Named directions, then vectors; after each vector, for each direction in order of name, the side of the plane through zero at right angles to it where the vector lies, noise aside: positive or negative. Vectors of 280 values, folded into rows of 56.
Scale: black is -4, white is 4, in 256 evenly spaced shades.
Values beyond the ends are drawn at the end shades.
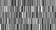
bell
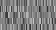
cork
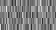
positive, negative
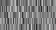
negative, positive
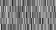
positive, negative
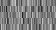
negative, positive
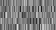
negative, negative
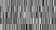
positive, positive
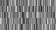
negative, positive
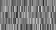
positive, positive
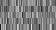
negative, positive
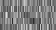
negative, negative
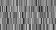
negative, positive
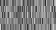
positive, negative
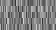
positive, negative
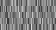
negative, positive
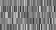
negative, negative
